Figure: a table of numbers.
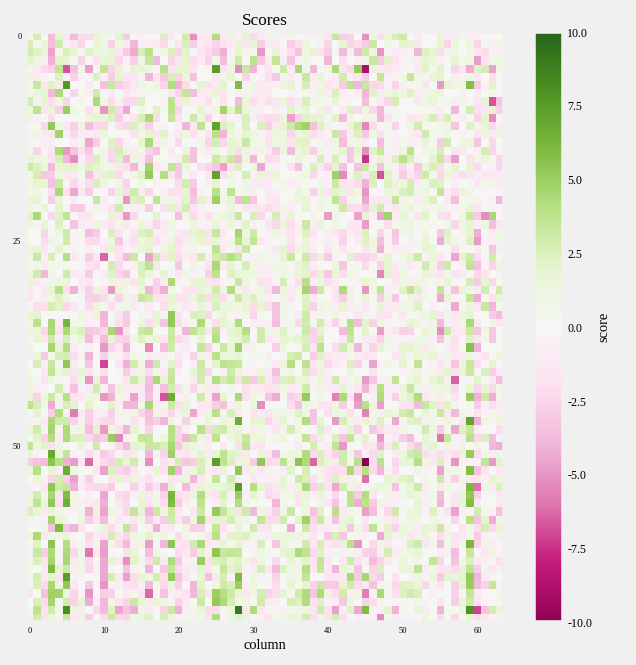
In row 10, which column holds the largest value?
16
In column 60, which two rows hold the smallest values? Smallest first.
70, 55
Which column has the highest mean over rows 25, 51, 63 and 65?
3
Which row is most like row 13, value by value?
28
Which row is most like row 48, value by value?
64
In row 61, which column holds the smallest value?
47
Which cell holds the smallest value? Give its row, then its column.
52, 45
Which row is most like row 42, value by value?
58
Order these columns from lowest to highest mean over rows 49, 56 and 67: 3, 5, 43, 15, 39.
15, 39, 43, 3, 5
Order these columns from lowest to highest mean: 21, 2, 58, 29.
2, 21, 58, 29
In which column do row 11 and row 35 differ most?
25
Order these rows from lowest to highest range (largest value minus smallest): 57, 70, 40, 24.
24, 57, 40, 70
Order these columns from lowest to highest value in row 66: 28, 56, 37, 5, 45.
56, 37, 45, 28, 5
